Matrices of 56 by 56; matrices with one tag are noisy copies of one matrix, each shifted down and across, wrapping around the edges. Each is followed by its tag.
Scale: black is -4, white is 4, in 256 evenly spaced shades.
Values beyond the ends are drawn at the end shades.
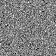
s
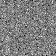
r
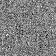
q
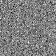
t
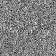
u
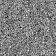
r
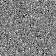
s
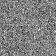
q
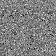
s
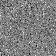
q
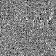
u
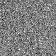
t
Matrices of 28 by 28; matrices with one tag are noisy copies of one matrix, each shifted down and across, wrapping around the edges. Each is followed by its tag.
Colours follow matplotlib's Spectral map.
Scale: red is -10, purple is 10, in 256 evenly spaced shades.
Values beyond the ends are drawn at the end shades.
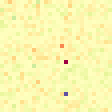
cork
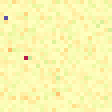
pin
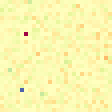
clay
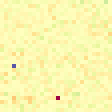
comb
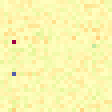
cork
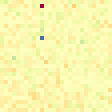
cork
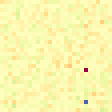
cork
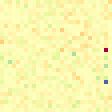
cork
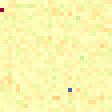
comb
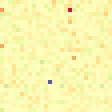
pin
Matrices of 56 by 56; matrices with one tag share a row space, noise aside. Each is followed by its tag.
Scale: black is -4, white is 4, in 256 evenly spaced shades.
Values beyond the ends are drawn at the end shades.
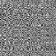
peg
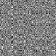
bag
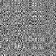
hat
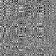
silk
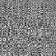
peg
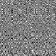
bag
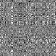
bag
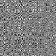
hat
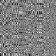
silk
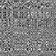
peg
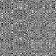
bag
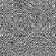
bag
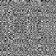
peg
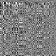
silk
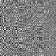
silk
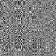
hat
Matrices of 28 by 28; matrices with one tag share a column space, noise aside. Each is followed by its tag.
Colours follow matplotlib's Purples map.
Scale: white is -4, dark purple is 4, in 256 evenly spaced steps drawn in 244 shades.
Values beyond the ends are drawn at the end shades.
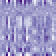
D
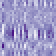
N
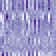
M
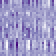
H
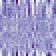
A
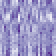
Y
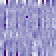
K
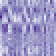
Y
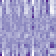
A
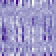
D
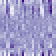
A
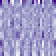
K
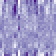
A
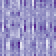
H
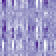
H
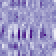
N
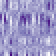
M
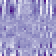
A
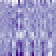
K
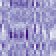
N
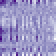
D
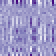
D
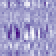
N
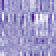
M
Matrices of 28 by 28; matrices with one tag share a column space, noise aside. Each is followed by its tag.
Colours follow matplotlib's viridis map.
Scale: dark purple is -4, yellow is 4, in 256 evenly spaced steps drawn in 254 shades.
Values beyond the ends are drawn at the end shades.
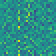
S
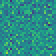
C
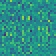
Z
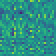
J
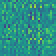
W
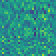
J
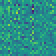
C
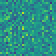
Z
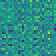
S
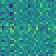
S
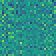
C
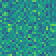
S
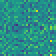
S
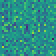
S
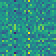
S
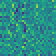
S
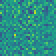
C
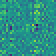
S
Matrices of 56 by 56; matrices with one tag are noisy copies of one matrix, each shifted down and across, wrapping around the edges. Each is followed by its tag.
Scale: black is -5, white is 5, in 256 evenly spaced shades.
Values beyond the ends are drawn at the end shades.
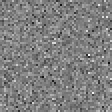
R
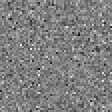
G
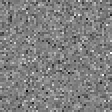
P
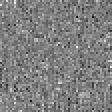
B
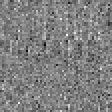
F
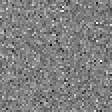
R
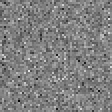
P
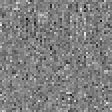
B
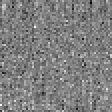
F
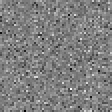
R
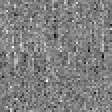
F
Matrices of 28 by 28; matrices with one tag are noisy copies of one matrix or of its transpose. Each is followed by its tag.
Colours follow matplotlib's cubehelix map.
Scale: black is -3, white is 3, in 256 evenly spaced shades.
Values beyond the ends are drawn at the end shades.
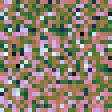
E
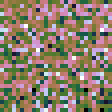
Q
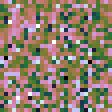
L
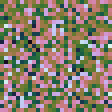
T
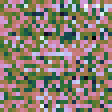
T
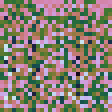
T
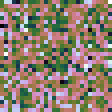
E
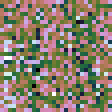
T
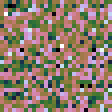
L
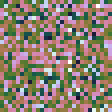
T
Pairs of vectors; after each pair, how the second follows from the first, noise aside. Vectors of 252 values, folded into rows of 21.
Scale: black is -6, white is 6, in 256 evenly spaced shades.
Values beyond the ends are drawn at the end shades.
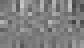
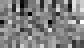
negated, scaled up.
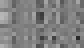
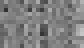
reversed.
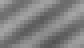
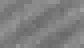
shrunk.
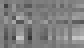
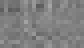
wrapped around, negated, shrunk.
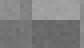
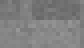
negated, shrunk.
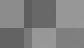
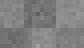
shrunk.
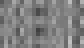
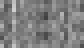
reversed.
